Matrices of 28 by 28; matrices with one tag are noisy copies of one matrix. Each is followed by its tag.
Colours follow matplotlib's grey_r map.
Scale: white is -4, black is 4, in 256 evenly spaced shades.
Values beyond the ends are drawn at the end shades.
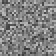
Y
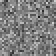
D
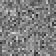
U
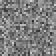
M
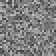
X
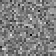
Y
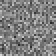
X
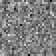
D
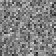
U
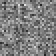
D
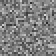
Y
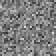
U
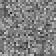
M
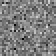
X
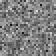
D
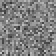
M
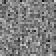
D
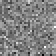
M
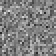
U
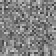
M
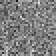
M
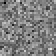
D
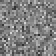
X
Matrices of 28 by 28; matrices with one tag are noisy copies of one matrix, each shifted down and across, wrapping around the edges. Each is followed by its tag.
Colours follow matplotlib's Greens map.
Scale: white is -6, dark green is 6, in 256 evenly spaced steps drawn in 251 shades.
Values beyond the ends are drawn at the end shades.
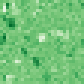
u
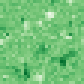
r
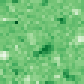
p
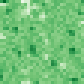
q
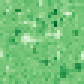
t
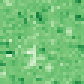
q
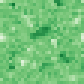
p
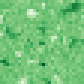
p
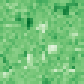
r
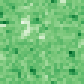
q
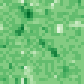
u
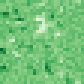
q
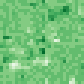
t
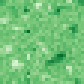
p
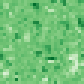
q
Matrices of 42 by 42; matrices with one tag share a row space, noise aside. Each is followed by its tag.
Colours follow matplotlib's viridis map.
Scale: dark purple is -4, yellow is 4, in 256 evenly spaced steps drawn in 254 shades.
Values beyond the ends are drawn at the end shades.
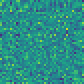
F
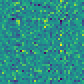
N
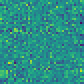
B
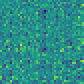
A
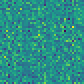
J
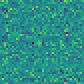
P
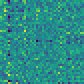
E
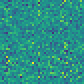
P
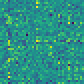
E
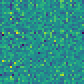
F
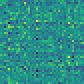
E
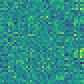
B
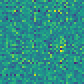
N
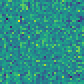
A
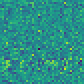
P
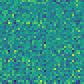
J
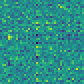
E
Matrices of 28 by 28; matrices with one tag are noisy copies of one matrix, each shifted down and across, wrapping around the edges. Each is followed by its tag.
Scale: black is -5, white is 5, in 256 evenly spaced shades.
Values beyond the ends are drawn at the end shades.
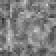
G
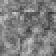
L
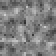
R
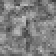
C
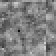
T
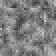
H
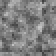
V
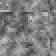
L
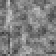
G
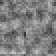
R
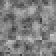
R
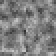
R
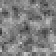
R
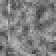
H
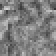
C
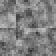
T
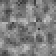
R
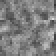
C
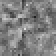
C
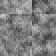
T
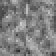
H
